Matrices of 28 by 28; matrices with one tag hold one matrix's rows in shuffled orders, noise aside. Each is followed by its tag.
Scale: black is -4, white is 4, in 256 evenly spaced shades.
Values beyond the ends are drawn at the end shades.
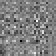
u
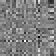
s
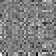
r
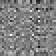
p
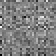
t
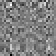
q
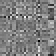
s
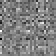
t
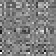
t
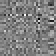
s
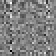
q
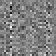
q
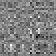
p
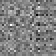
p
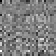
t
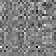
r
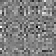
r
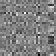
s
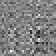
p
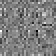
r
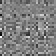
t
